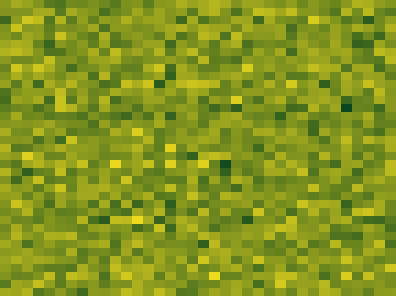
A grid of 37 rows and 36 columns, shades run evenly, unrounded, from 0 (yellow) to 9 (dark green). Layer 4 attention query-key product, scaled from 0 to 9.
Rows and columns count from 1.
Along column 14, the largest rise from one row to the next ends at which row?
22
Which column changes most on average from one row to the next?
19
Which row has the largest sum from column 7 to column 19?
15
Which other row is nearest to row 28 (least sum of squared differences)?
17
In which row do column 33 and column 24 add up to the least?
27
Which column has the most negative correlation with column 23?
13
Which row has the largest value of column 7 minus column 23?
9
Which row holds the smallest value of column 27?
11
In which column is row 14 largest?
32
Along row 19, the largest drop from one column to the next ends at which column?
16
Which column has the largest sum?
33
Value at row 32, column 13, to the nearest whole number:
6
